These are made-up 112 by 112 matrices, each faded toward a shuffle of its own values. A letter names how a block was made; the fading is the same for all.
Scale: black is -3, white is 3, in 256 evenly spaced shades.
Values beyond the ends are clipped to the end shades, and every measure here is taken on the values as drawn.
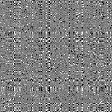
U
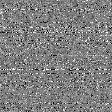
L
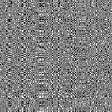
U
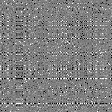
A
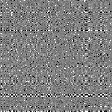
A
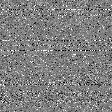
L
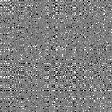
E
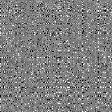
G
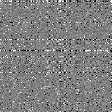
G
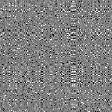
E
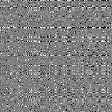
A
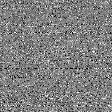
L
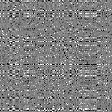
A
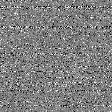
L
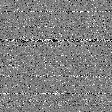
L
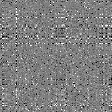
G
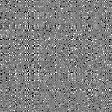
E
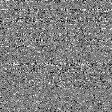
L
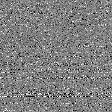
L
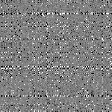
G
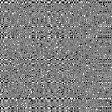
A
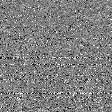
L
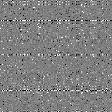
A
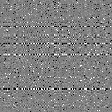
A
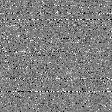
L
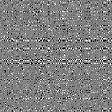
A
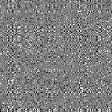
E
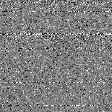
L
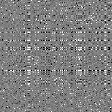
A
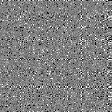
G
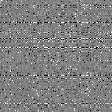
A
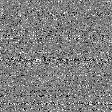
L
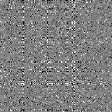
G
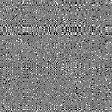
E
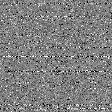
L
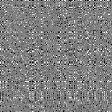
E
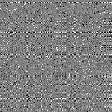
A
